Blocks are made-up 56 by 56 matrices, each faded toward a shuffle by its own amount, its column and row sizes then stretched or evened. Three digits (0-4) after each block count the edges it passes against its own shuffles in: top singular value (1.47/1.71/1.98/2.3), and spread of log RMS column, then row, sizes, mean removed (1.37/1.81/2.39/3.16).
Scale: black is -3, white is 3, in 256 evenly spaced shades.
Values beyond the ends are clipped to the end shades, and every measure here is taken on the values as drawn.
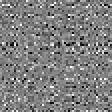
4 1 3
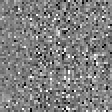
0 3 0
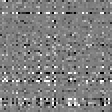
4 3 4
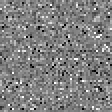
0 0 2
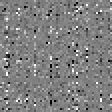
0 3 2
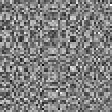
4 1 0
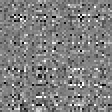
3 3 3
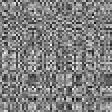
4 2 3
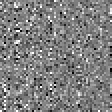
2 3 0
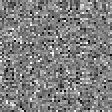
2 1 0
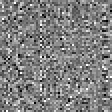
3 2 0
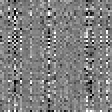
4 4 2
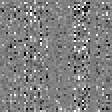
1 4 2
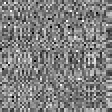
4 0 0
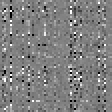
2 4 2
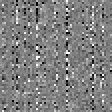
2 4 0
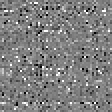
2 1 2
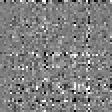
3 3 3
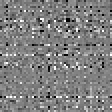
0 3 4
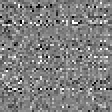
3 2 3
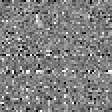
2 2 3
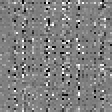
3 4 2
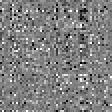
3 2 2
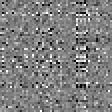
4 3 3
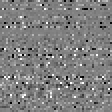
0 0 4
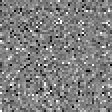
1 1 1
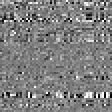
4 0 4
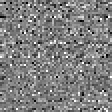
2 1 3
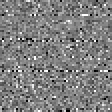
0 0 3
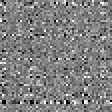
3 2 3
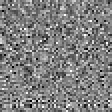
3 0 2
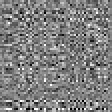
4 3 3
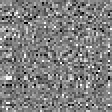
3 1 2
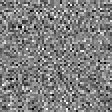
3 0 1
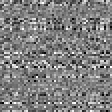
4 0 4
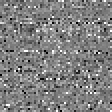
1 0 3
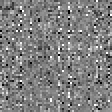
2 3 1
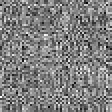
4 2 1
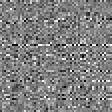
4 0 3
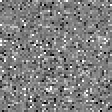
0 0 0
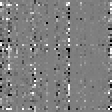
2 4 2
